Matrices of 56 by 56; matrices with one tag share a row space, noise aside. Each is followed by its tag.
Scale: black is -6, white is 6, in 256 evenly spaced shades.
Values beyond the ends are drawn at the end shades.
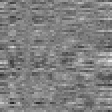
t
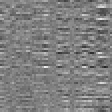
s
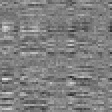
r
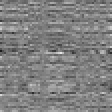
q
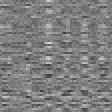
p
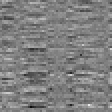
r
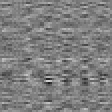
p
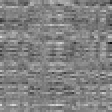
q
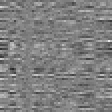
t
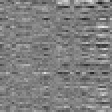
s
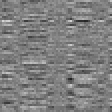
r
